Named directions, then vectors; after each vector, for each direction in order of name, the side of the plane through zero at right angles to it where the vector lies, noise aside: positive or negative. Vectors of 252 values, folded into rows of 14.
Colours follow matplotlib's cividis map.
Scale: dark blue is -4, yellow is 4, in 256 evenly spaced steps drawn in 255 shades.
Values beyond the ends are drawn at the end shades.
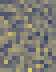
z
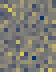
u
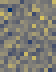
negative, negative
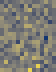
negative, positive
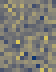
positive, negative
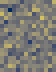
negative, negative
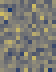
negative, negative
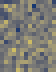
positive, positive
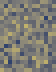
negative, positive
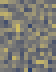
negative, negative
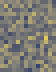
positive, negative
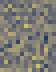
negative, positive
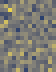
positive, positive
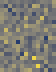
negative, positive
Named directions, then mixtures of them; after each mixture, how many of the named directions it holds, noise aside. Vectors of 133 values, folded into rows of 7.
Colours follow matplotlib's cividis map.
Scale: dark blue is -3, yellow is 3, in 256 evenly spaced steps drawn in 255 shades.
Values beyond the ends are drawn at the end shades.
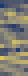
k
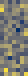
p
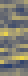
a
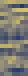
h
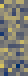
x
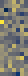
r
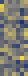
three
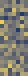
three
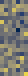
two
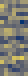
three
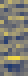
two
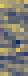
one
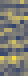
three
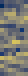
one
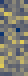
four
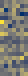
two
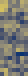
three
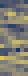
one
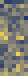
two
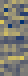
three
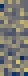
two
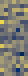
three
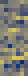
three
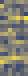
four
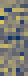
three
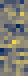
three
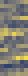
one
